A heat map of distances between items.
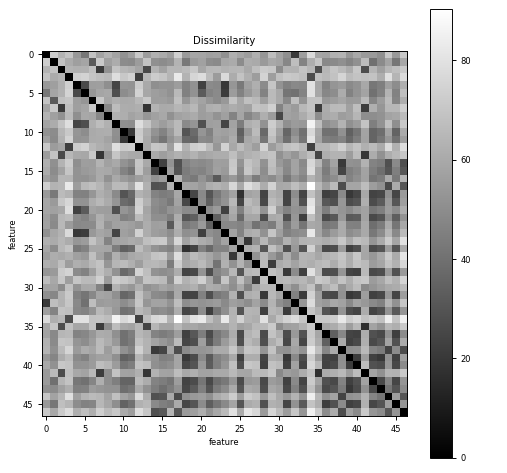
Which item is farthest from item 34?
17
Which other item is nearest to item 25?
18
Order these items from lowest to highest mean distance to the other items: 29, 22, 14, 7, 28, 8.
28, 22, 14, 8, 7, 29
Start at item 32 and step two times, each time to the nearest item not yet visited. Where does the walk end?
5
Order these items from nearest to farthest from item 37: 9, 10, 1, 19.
19, 10, 1, 9
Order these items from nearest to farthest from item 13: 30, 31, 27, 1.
30, 31, 27, 1
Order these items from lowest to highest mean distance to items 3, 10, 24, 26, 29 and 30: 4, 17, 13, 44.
4, 13, 44, 17
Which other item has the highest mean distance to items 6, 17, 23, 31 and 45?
34
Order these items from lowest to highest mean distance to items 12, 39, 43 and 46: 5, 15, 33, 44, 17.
33, 15, 44, 17, 5
